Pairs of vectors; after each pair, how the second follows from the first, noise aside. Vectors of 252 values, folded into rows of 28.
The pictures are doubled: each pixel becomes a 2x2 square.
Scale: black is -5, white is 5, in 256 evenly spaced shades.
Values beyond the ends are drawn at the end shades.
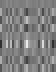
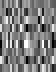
scaled up.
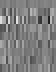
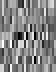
wrapped around, negated, scaled up.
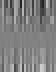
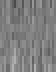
reversed, negated, shrunk.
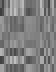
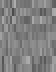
reversed, negated, shrunk.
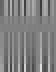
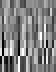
wrapped around, negated, scaled up.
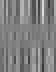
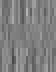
reversed, negated, shrunk.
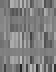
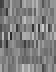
wrapped around.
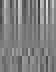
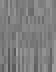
reversed, negated, shrunk.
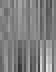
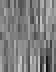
negated.
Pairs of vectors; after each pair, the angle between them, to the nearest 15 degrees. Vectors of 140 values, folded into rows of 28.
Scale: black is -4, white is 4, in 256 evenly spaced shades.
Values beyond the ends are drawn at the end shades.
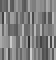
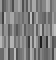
45 degrees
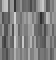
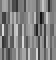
45 degrees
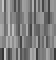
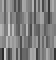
15 degrees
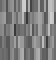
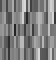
30 degrees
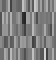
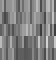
90 degrees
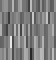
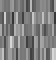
60 degrees
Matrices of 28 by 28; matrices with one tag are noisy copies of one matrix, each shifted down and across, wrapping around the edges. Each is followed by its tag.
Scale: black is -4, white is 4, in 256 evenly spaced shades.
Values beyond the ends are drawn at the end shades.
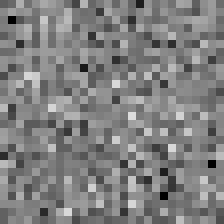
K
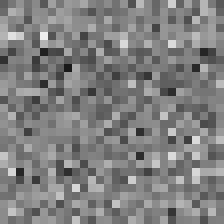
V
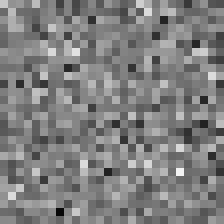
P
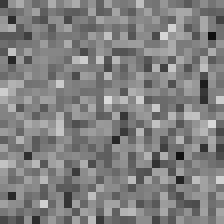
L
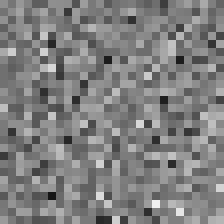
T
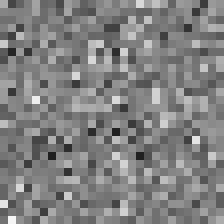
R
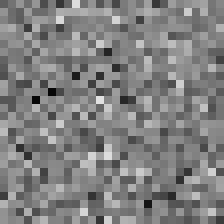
R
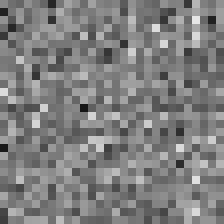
K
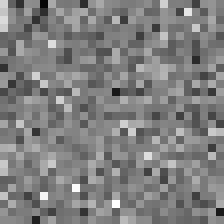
K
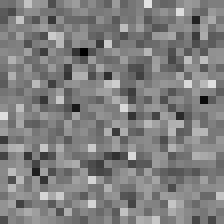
P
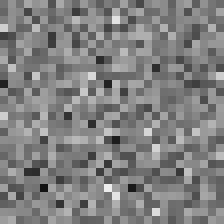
R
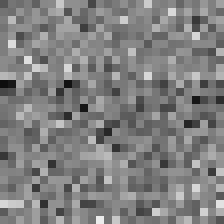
V
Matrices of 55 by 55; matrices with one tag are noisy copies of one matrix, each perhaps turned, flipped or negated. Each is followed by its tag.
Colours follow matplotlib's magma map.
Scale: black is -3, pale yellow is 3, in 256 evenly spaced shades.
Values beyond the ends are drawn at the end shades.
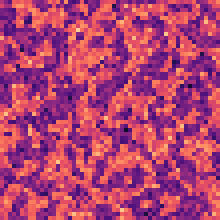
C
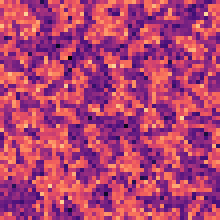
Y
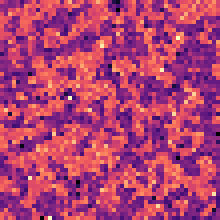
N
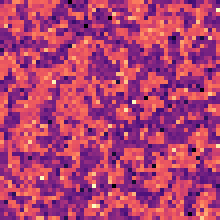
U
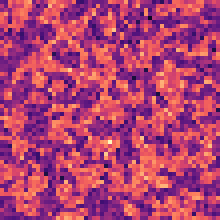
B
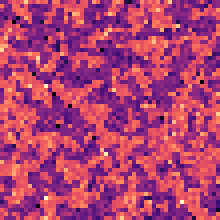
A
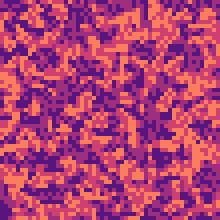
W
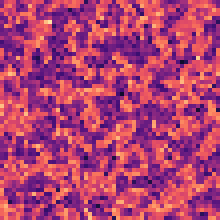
B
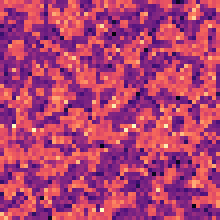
C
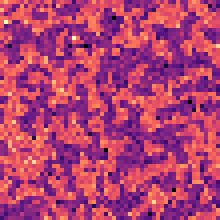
N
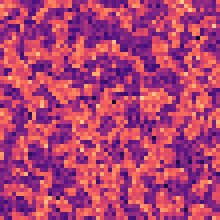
U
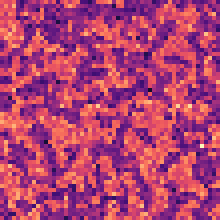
N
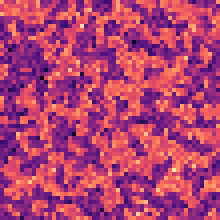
N
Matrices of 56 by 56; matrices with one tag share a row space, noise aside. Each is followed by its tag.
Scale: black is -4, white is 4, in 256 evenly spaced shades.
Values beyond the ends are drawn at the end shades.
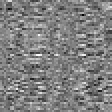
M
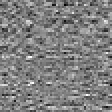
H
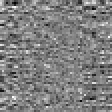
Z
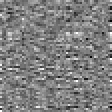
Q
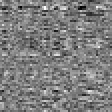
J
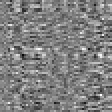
M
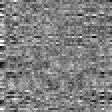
Z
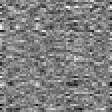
Q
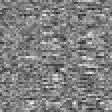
J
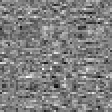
J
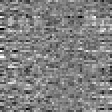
Z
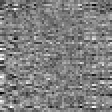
Z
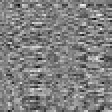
M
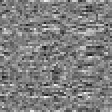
J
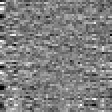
Z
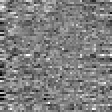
Z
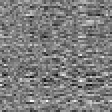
J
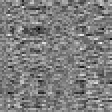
M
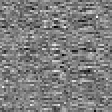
J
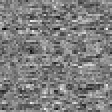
J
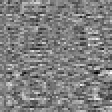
M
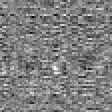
J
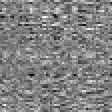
J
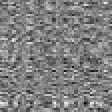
H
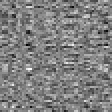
H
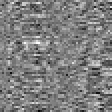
M
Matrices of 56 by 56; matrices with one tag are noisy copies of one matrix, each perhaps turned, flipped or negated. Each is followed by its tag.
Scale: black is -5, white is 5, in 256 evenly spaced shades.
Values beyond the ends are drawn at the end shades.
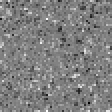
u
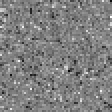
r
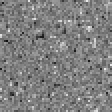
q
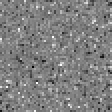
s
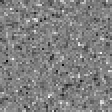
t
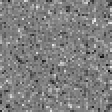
s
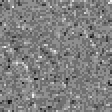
t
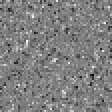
t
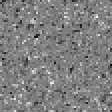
u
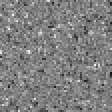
u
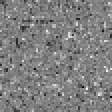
q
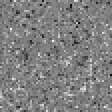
q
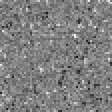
u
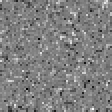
r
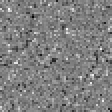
t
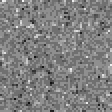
u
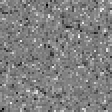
t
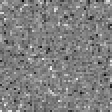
s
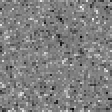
s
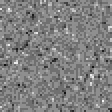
t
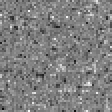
q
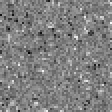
u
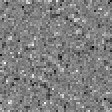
t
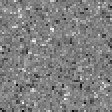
u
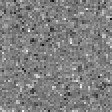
u
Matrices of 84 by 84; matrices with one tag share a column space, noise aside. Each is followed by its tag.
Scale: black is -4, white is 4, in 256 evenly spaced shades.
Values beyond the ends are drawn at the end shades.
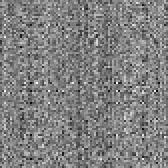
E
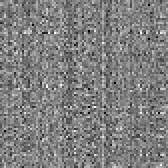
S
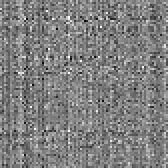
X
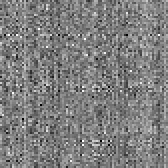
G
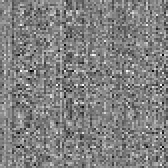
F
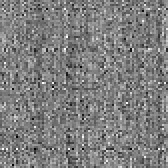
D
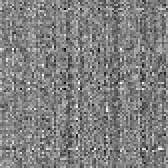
D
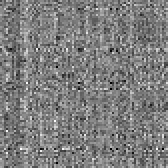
D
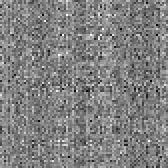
G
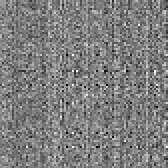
F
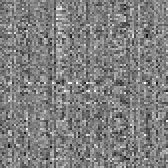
E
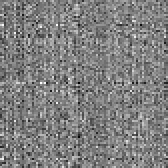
E
